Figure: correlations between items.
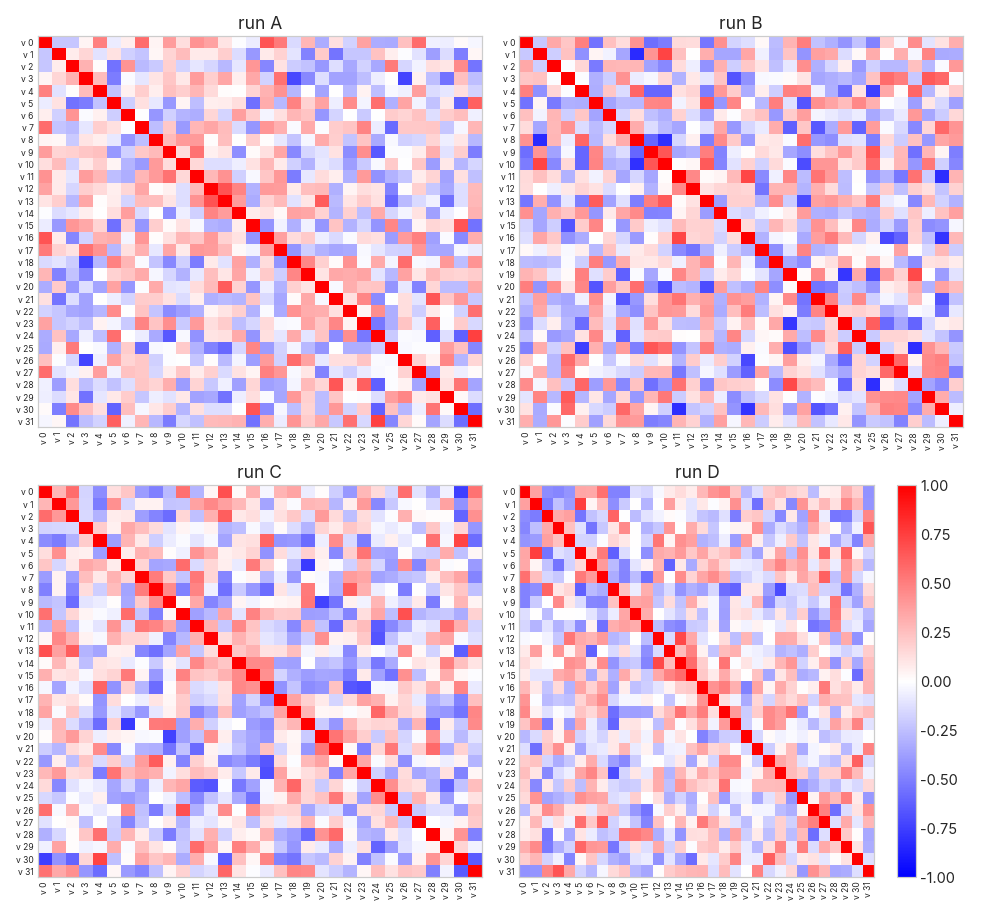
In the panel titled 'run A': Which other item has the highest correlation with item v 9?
v 11
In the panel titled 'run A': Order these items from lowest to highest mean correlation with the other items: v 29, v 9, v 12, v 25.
v 25, v 29, v 9, v 12
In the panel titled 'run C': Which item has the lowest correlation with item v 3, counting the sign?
v 31
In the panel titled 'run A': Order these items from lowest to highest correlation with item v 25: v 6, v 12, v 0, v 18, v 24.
v 12, v 0, v 24, v 18, v 6
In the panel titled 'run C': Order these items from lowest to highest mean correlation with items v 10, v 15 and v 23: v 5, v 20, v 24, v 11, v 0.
v 20, v 24, v 11, v 5, v 0
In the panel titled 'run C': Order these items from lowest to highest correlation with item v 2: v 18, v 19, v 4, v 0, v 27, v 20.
v 4, v 19, v 27, v 18, v 20, v 0
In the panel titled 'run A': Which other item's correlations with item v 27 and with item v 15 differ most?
v 16
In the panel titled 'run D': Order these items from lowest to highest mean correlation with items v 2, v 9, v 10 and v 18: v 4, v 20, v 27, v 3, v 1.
v 1, v 27, v 20, v 4, v 3
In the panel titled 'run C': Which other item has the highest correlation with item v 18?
v 24
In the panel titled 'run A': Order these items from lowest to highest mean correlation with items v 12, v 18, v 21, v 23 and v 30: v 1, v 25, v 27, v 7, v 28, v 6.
v 1, v 25, v 27, v 6, v 7, v 28
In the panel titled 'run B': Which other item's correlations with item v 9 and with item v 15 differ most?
v 25
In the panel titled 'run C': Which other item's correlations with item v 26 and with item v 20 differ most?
v 10
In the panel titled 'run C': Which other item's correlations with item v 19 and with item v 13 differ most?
v 8
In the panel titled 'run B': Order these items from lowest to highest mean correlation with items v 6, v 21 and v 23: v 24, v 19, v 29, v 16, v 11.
v 29, v 19, v 24, v 11, v 16
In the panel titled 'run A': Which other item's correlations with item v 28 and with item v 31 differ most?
v 24
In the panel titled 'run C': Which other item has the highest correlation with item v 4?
v 30
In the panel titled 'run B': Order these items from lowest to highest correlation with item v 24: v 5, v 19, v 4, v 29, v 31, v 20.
v 31, v 20, v 29, v 4, v 19, v 5
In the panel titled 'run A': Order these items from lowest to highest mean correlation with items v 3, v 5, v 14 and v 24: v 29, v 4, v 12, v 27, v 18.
v 29, v 4, v 27, v 18, v 12
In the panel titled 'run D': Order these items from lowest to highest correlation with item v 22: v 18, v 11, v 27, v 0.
v 27, v 11, v 0, v 18
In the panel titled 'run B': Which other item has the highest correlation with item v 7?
v 30
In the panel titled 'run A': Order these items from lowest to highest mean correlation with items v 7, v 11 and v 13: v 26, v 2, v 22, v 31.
v 2, v 26, v 22, v 31
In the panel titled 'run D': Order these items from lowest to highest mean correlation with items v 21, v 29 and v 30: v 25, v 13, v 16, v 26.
v 13, v 26, v 25, v 16
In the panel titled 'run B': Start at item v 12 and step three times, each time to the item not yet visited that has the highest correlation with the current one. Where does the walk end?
v 22
